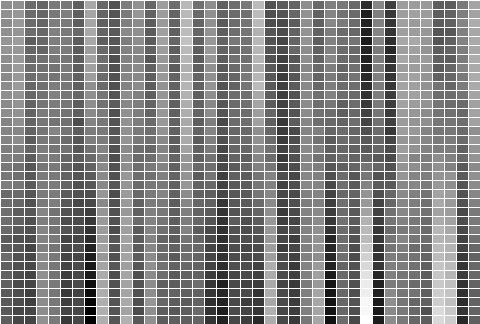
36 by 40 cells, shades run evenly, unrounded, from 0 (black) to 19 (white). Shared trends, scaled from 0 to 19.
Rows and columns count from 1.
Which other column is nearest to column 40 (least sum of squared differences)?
35
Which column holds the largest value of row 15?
16
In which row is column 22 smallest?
36
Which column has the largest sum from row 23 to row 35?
31
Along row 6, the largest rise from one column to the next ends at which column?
34
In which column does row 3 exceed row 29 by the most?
8
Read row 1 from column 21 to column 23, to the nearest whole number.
9 14 6
